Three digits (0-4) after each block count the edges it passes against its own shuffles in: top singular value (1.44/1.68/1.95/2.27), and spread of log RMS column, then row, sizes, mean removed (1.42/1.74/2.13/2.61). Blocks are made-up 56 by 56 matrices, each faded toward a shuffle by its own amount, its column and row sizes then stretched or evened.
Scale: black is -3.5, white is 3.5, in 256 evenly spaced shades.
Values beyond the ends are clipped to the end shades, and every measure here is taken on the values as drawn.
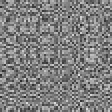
4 1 0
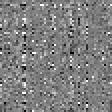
3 4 2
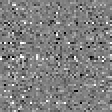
2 2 3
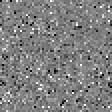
0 0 1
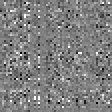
0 4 3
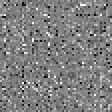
2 2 3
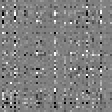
3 4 4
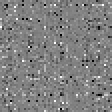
1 2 2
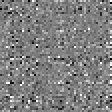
3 3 3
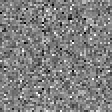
0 1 1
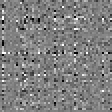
3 4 3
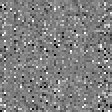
0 3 1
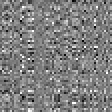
4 4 2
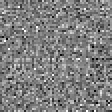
2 0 2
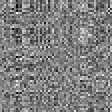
4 3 2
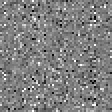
1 2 0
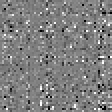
1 4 3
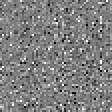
2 1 0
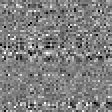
3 0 4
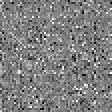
2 1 0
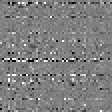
4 2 4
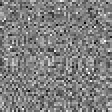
3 0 0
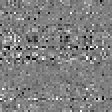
2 1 4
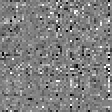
2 3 2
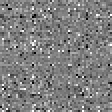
1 3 2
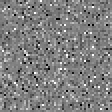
1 0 1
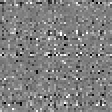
3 2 4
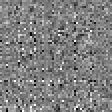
0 4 3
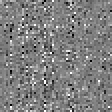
2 4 0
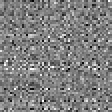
4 2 3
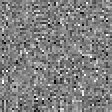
2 2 0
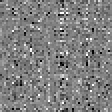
2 3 2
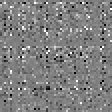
3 3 3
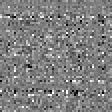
1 3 4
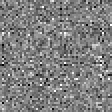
2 1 2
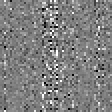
2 4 0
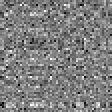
4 1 2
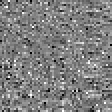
3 1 1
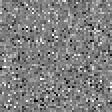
0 0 1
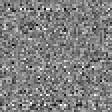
1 1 3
